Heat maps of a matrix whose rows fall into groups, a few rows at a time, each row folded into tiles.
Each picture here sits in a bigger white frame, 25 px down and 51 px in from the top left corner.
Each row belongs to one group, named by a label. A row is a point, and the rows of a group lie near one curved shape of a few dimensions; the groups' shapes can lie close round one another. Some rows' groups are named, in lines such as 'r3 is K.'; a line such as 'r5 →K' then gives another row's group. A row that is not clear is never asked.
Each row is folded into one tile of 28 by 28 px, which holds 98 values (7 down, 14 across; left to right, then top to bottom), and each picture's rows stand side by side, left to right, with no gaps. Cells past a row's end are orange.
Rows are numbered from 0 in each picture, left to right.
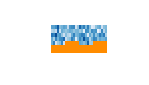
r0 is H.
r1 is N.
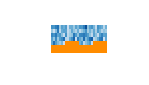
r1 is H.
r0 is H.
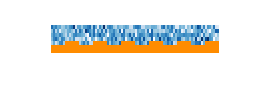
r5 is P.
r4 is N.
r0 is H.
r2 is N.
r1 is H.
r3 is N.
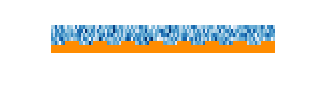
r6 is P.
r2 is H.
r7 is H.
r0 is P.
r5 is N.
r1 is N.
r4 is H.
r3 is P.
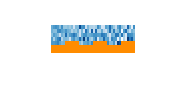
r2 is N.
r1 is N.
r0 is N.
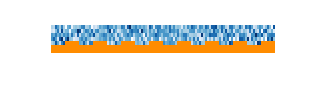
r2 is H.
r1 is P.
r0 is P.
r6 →N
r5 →H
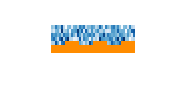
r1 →N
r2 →P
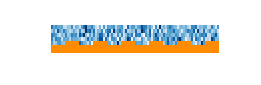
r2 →N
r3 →H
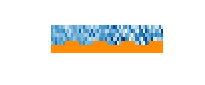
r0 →P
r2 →P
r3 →P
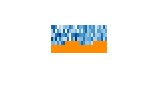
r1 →H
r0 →N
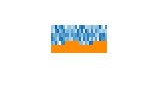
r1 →N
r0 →P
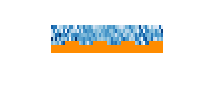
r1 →P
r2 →P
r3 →P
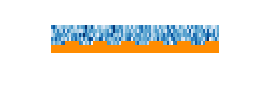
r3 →H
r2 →H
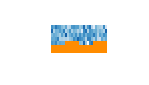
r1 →P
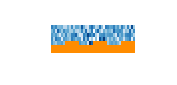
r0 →N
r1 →N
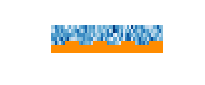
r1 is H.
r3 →P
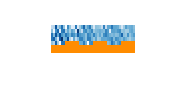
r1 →P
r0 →P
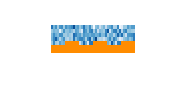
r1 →P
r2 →P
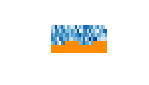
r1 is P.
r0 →P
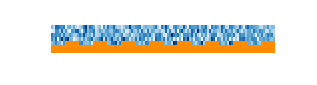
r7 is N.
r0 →P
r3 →N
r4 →N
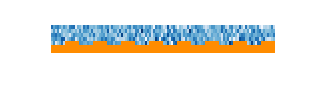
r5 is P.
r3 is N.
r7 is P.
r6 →N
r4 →P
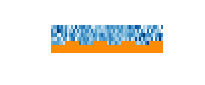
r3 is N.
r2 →H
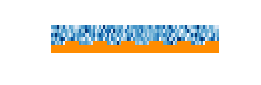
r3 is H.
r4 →P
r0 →H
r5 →H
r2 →N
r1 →H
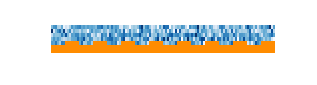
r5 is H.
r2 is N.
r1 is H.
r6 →N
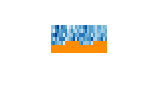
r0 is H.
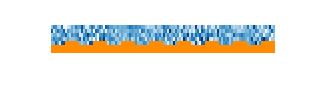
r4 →N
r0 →P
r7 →P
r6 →N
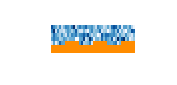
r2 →P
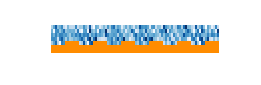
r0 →P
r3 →P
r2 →P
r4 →H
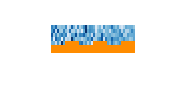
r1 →H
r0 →N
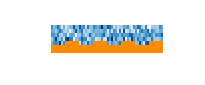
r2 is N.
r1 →H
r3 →P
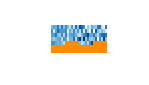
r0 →H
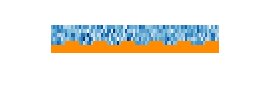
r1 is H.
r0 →N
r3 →P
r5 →N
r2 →N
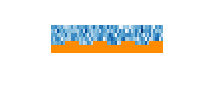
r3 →N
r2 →N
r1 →H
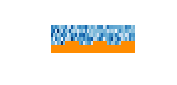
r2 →H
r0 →N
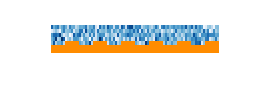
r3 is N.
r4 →H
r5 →N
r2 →H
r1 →N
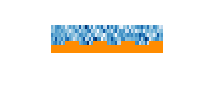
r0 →P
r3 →H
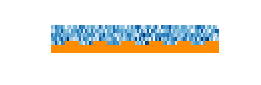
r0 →P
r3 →N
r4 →H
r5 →P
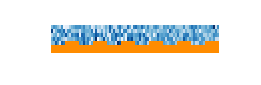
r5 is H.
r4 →N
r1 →N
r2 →N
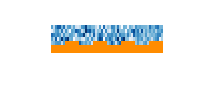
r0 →P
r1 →H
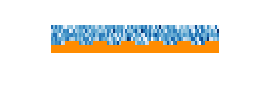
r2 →N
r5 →P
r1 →N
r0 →N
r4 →P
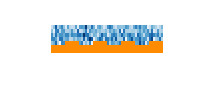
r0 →P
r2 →N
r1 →H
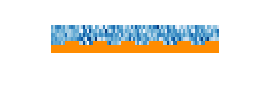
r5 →P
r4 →P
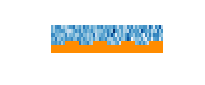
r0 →P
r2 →H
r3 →H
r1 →P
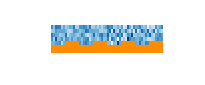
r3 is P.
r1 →N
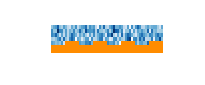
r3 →N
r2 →H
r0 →H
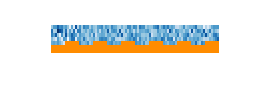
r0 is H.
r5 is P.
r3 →P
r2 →P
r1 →P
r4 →N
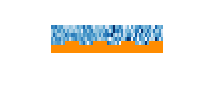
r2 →H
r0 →N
